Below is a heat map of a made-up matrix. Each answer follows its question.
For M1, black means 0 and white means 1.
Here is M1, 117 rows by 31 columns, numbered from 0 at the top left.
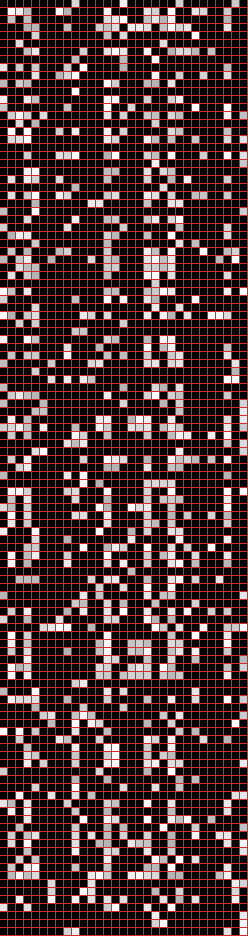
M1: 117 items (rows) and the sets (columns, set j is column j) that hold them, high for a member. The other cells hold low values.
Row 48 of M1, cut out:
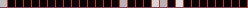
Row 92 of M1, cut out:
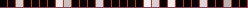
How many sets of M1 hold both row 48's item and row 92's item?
1
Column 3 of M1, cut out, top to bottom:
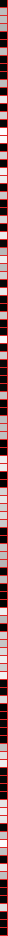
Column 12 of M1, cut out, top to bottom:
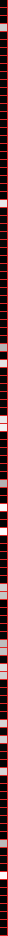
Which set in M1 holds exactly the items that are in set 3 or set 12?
21
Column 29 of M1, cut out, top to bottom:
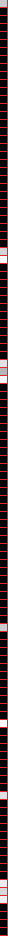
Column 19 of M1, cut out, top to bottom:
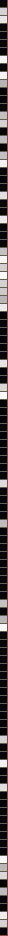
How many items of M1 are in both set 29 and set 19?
5
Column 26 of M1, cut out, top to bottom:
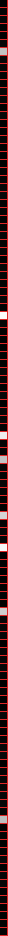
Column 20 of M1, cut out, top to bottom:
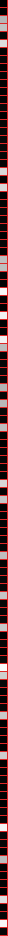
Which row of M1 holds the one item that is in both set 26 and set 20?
39
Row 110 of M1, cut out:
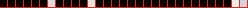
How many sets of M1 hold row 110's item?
4
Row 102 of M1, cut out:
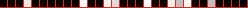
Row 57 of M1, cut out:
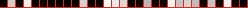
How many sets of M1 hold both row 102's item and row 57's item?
9
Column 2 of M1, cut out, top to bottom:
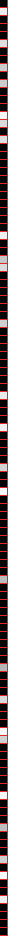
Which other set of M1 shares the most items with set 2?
13
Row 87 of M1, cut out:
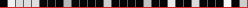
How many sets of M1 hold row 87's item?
11
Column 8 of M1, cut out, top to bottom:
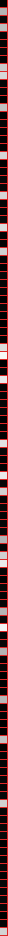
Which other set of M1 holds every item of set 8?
28
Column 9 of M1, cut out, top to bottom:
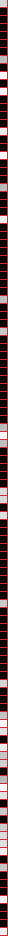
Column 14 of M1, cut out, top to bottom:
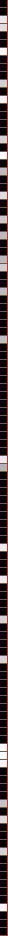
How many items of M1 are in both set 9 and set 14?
6
